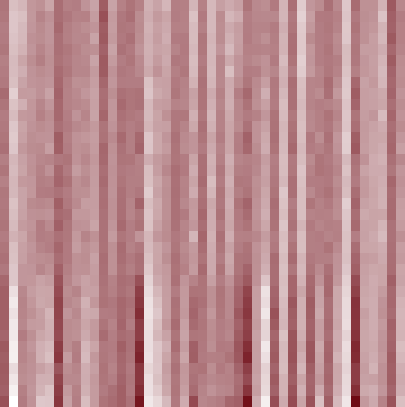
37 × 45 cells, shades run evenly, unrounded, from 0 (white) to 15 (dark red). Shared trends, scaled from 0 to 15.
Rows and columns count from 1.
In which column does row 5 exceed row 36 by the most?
30
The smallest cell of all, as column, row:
2, 37
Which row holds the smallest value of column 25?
1
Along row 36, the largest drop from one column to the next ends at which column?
17
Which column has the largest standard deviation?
16
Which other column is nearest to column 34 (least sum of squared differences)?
32
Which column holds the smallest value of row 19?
39
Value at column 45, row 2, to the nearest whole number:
8
